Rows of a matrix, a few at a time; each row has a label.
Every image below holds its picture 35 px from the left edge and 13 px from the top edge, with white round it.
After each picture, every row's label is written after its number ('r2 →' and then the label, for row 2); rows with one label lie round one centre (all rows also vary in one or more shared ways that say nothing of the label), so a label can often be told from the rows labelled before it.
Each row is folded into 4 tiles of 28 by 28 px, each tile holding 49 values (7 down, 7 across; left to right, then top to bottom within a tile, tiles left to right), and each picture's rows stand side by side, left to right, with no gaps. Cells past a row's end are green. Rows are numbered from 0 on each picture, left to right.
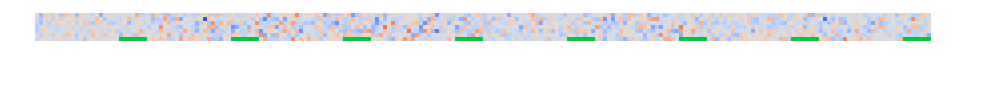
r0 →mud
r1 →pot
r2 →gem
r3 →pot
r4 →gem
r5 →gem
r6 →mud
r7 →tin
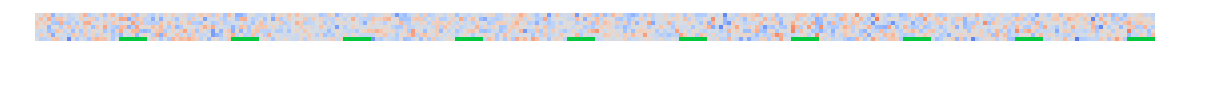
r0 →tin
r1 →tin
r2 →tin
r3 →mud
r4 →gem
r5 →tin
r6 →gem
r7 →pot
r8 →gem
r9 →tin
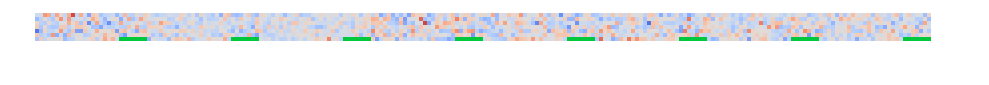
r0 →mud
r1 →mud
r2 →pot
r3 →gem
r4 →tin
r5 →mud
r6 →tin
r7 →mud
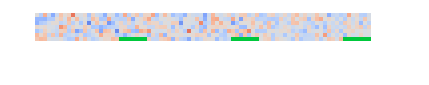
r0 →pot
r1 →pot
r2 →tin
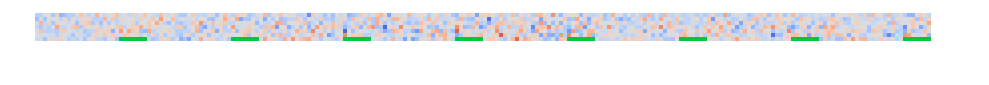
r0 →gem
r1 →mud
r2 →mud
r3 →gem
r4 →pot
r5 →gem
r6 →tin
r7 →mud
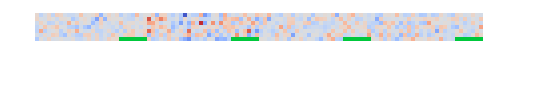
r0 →mud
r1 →mud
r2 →gem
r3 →pot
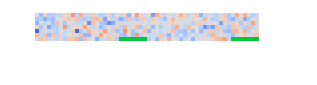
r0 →gem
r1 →mud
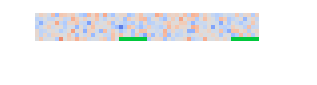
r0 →pot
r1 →mud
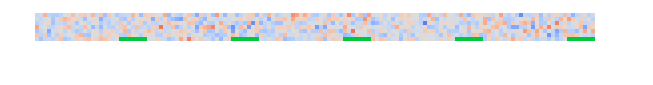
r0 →tin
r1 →pot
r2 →pot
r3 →pot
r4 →mud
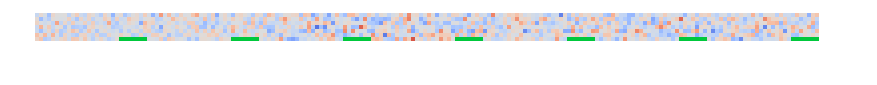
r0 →tin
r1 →mud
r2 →pot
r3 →pot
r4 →gem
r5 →tin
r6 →pot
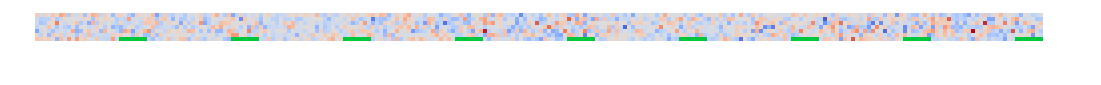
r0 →pot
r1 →gem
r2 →gem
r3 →pot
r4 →tin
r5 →tin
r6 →pot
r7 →pot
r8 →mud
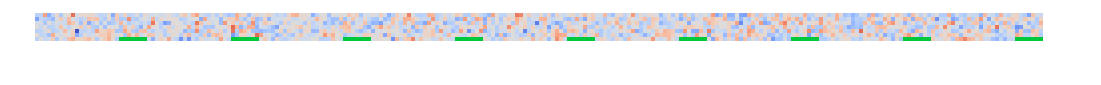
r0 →gem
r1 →gem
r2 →gem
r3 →pot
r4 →gem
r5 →gem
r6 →gem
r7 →mud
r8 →pot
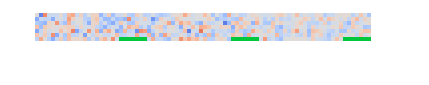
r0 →mud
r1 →gem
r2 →mud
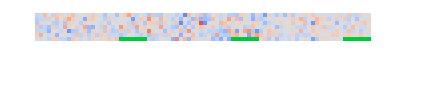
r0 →tin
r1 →gem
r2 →mud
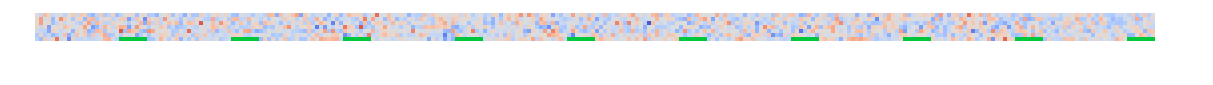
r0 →tin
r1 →mud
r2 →mud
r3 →pot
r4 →pot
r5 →pot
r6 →mud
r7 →pot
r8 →gem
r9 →mud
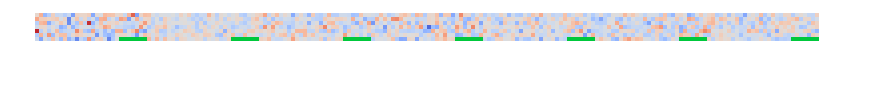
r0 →pot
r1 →pot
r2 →pot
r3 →pot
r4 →tin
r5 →gem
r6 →gem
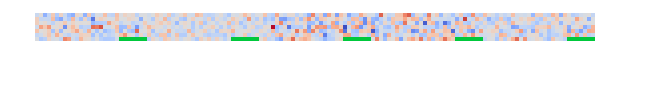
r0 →gem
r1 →tin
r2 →gem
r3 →tin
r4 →gem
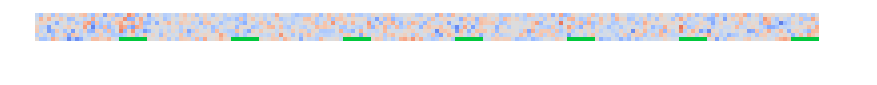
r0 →tin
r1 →pot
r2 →tin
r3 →pot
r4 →mud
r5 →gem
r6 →mud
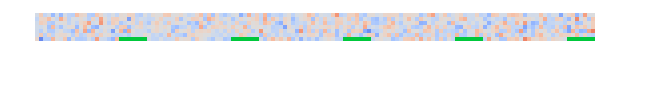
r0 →pot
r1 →gem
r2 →gem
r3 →pot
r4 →mud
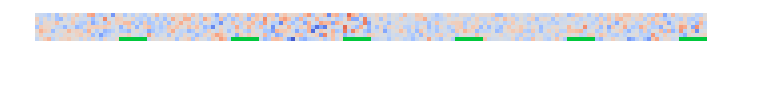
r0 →tin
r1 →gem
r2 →pot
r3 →gem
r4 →gem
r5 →mud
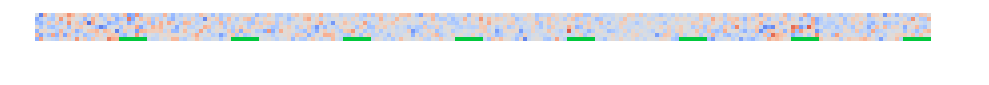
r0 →mud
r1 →tin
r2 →gem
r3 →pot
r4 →gem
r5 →gem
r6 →pot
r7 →gem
